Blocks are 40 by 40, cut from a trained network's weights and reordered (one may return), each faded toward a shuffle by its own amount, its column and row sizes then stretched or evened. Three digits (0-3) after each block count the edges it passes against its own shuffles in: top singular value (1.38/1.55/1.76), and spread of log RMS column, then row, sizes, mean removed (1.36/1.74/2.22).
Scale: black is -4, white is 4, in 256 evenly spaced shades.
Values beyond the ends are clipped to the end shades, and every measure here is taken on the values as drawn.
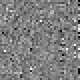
0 2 0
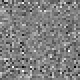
1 1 2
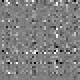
1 3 3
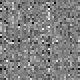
2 3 1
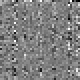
0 3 2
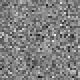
1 0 1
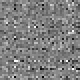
2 2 3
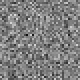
3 0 2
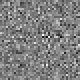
2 1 1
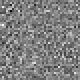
1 1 1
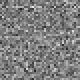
1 0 0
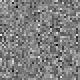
2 2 0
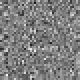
3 2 1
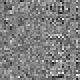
2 3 1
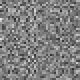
3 2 1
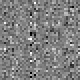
1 3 0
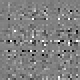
1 2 3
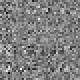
2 1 2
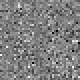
0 2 2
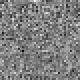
0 0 2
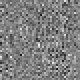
3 3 0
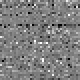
0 1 3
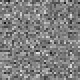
3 2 3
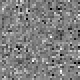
0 2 0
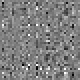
2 3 2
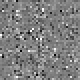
0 1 1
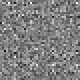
1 1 1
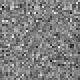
0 0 2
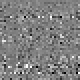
0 2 3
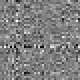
3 2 2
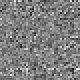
0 1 2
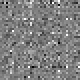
0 2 3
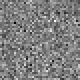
0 0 1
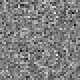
1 0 2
